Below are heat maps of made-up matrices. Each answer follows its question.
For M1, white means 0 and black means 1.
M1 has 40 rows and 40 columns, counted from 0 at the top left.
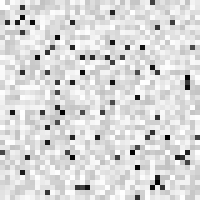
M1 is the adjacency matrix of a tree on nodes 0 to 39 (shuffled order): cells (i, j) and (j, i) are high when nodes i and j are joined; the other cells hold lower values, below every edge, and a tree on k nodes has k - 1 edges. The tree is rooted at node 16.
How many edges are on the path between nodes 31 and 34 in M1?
3
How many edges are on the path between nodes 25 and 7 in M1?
5
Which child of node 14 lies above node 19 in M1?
27
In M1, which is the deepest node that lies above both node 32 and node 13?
37
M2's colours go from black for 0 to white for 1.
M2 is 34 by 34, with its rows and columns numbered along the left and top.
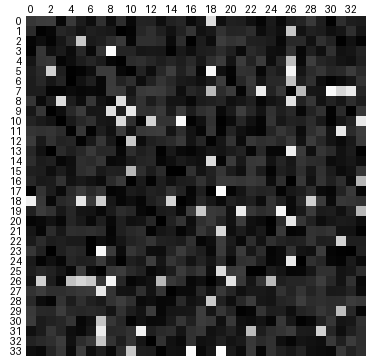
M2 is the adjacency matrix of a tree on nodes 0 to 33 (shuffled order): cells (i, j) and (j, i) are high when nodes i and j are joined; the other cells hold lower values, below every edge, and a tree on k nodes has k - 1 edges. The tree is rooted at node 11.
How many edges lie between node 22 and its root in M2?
2
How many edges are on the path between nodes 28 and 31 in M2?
3
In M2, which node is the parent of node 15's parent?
9
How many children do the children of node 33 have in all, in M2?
3
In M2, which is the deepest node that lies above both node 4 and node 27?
7
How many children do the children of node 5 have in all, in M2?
7
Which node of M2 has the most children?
26
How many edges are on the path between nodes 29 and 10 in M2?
8
